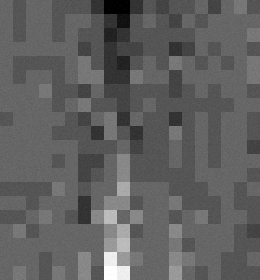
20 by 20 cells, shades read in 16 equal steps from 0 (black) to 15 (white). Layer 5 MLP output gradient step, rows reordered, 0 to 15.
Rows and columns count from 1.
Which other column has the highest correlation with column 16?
4
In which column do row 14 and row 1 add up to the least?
9
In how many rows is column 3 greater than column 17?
9
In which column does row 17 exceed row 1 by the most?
10
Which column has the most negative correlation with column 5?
19
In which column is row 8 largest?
7
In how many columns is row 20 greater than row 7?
12
